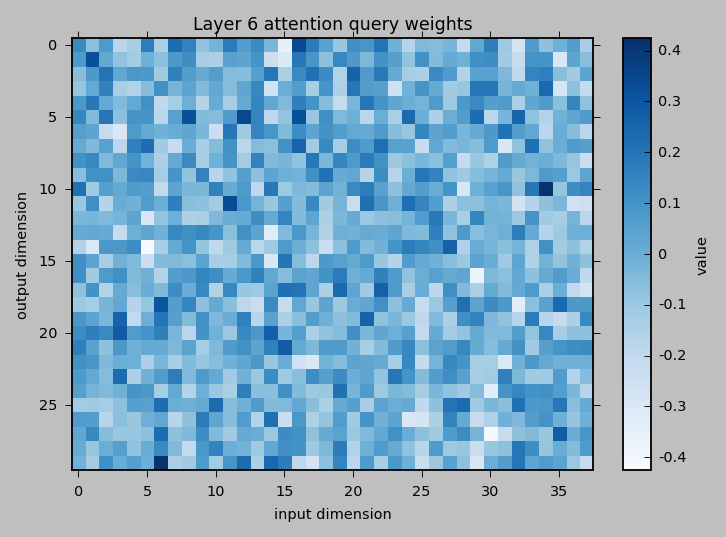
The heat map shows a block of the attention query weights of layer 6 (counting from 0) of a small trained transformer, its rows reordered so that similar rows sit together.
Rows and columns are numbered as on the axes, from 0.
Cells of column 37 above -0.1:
19
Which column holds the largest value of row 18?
6
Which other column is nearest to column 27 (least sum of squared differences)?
23
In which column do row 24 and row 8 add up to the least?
30
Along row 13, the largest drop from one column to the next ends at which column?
14
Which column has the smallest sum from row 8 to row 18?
37
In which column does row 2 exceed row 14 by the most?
5
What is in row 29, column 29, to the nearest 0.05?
-0.3
